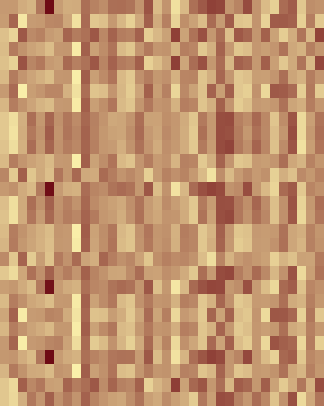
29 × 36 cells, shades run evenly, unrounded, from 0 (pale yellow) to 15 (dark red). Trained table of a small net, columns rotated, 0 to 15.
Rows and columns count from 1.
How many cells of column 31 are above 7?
4
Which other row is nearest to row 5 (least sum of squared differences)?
3
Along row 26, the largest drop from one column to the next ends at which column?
7
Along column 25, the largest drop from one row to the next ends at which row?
2
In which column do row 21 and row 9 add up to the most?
6
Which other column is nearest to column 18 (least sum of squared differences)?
21
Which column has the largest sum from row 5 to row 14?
25
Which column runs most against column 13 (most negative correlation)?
26
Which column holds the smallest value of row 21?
20
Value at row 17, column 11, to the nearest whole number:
5
